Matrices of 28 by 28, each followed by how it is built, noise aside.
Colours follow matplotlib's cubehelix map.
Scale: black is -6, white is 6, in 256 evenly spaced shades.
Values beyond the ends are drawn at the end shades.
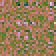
low rank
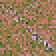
banded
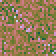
banded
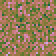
repeating columns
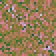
banded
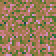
repeating columns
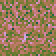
repeating columns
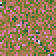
banded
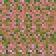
repeating columns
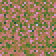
repeating columns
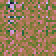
low rank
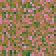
blocks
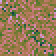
banded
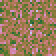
low rank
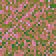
Hankel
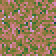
repeating columns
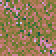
banded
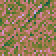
Hankel
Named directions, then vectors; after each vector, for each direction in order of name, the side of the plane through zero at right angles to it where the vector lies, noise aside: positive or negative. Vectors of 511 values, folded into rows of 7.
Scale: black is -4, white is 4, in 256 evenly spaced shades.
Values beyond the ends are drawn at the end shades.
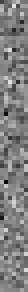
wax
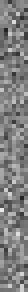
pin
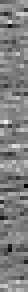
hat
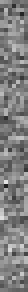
negative, positive, negative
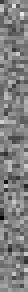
positive, negative, positive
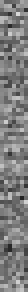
positive, positive, negative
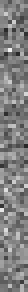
negative, positive, positive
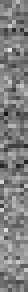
negative, positive, positive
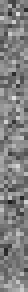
positive, positive, negative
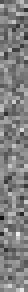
positive, positive, positive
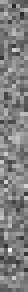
negative, positive, negative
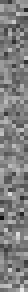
positive, positive, positive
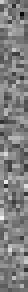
negative, positive, negative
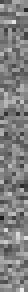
positive, positive, positive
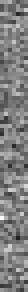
negative, negative, negative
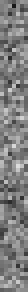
positive, positive, negative
